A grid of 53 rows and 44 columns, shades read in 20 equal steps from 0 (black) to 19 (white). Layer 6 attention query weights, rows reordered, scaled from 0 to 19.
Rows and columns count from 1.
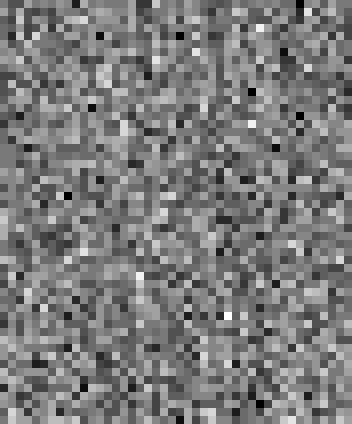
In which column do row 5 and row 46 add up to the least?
13
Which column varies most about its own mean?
33
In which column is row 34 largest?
16
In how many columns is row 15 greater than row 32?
17
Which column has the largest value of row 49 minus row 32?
28
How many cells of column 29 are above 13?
4
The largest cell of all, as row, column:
40, 29
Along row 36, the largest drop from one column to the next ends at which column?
25
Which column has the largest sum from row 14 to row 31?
20
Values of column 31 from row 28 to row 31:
6 11 9 8
